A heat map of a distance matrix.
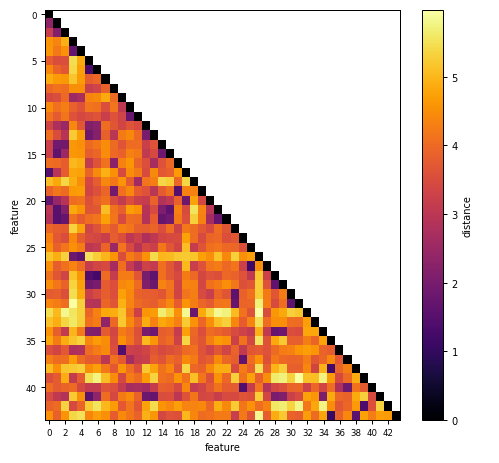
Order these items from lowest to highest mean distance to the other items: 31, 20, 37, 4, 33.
20, 37, 31, 4, 33
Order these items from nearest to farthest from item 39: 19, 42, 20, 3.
42, 3, 20, 19
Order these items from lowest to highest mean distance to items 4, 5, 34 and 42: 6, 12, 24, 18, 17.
12, 6, 24, 18, 17
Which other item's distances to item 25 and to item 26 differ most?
27
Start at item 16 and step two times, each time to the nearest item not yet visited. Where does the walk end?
8
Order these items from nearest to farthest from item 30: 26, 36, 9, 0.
0, 36, 9, 26
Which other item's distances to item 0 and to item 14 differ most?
17
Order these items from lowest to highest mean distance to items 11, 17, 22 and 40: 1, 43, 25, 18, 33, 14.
1, 14, 25, 18, 43, 33
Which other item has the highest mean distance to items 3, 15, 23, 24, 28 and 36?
32
